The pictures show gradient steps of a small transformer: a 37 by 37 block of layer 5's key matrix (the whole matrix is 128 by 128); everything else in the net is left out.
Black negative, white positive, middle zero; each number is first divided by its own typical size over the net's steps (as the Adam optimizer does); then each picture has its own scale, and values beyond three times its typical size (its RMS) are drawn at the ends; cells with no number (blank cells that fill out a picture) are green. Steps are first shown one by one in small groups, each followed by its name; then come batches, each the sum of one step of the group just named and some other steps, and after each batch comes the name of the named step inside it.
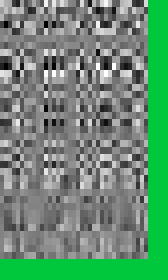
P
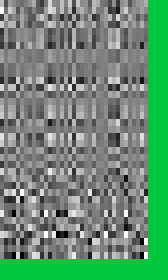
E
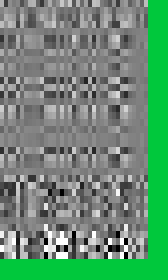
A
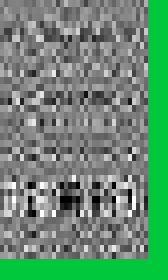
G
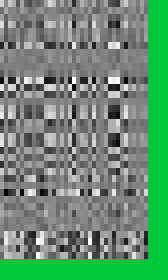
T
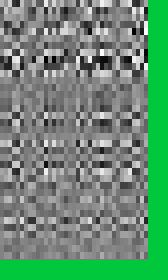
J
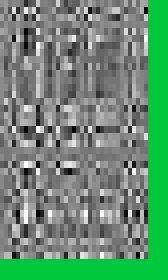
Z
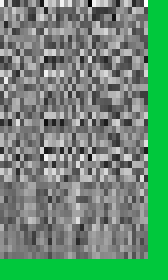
P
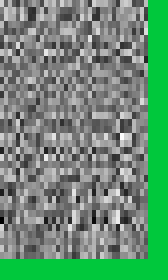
J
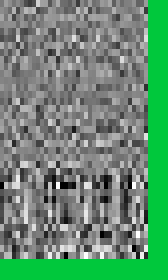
Z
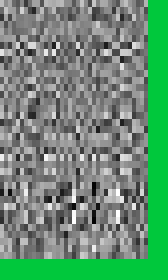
P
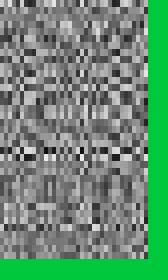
T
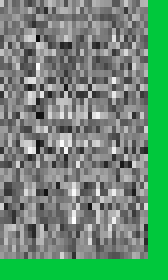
T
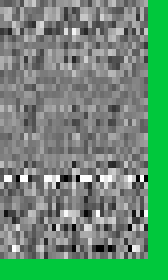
A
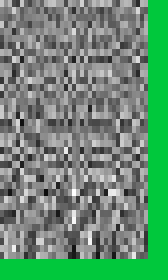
T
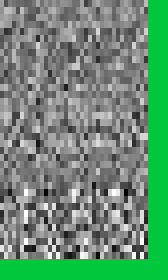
Z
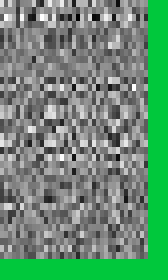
E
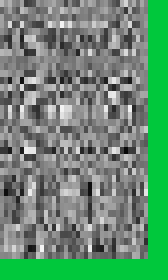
T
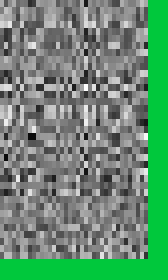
T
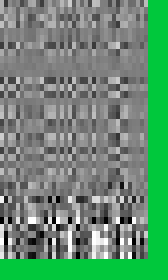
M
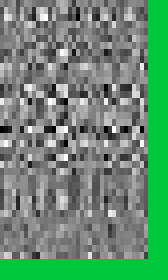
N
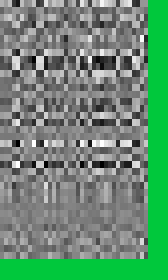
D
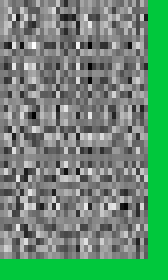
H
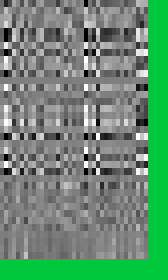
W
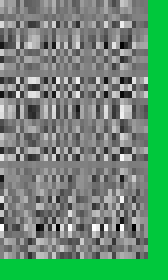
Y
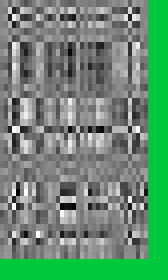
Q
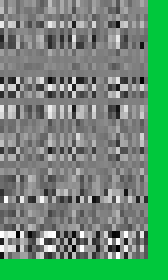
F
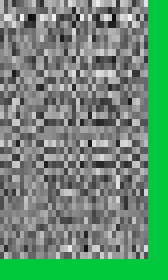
D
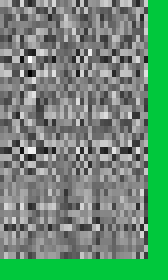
Y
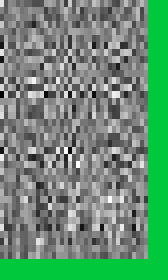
Y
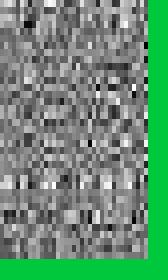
D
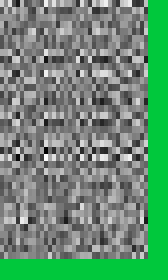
D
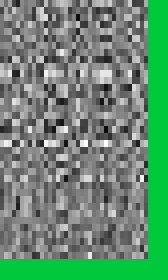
N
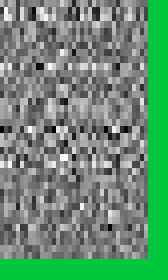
N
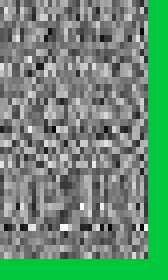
N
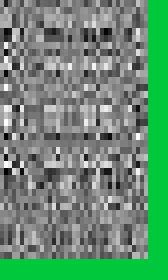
W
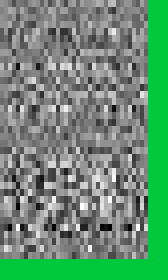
H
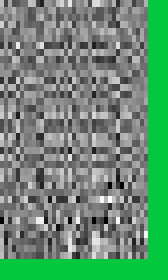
M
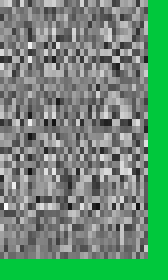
Y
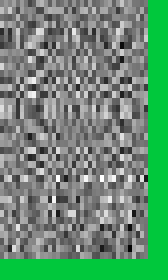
Y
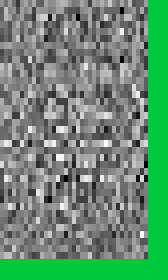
N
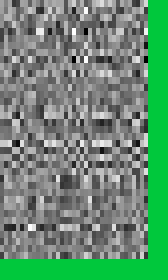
D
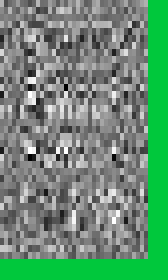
F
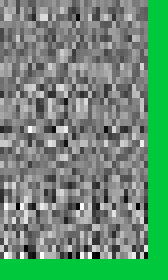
N
